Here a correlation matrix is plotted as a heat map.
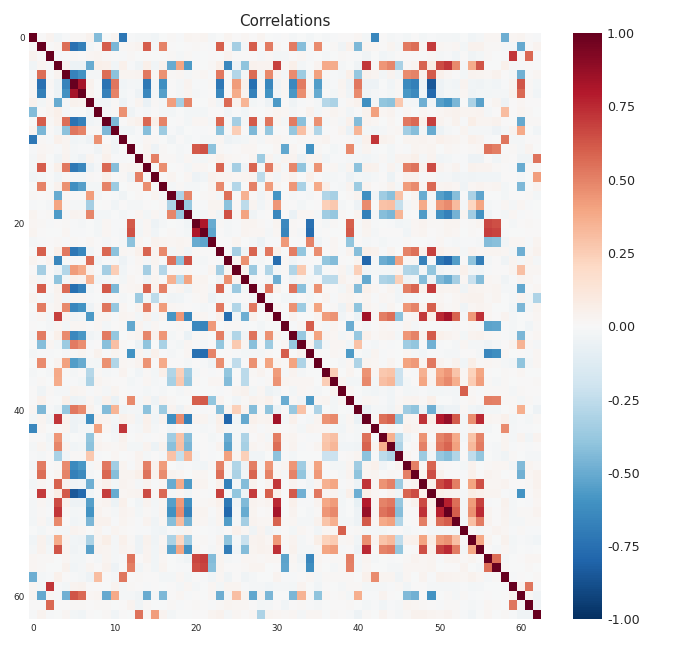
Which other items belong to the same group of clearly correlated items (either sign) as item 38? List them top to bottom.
53
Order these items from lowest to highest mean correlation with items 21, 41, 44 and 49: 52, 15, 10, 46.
10, 15, 46, 52
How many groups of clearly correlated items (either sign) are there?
7
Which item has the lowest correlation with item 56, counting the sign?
34
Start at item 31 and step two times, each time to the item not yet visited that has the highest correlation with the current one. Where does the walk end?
22
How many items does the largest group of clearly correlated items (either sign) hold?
20
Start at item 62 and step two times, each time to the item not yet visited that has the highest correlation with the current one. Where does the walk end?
15
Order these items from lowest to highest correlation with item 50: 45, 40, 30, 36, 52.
45, 40, 36, 52, 30
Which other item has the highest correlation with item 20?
21
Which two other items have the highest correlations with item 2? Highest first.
59, 61
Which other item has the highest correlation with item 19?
24
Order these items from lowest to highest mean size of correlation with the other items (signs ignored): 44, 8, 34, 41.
8, 34, 44, 41
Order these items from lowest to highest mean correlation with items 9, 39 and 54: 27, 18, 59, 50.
59, 18, 50, 27
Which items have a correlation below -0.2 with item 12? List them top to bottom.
22, 31, 34
